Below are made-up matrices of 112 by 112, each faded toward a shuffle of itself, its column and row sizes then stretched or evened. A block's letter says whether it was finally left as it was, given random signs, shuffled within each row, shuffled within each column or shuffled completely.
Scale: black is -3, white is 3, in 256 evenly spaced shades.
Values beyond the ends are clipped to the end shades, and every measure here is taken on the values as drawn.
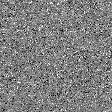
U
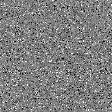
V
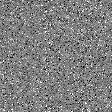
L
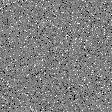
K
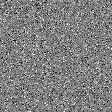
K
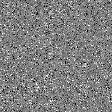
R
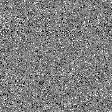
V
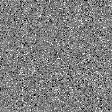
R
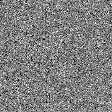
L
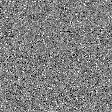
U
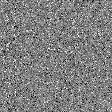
L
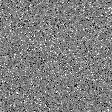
K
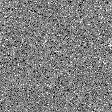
U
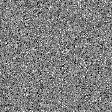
L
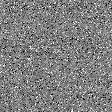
U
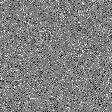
K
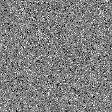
L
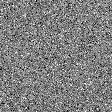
K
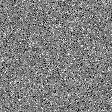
K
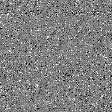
V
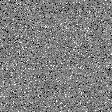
U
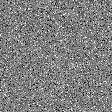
K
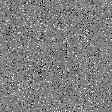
L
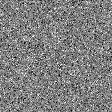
K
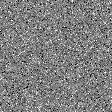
K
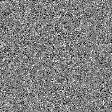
V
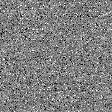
U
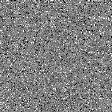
R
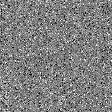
L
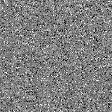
R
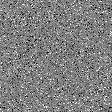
K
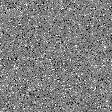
U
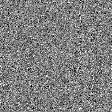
V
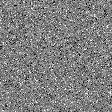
K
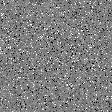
U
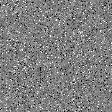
L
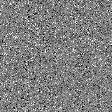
L
